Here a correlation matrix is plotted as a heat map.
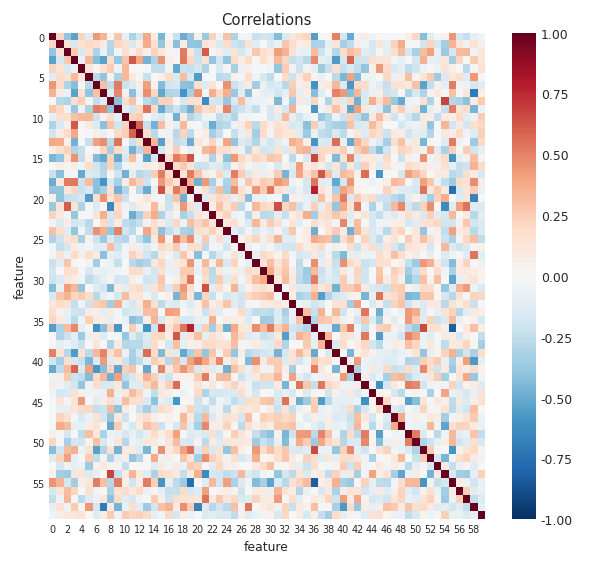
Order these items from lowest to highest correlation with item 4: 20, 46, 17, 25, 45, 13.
17, 25, 20, 13, 46, 45
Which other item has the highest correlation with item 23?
40
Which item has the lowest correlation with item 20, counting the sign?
58
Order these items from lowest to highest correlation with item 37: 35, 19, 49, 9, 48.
48, 9, 19, 35, 49
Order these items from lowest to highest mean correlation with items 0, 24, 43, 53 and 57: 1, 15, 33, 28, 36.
36, 15, 28, 1, 33
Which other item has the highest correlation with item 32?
45
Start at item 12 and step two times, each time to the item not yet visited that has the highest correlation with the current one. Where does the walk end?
3
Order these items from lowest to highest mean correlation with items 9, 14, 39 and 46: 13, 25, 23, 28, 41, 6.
41, 25, 28, 23, 6, 13
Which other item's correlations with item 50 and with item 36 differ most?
55
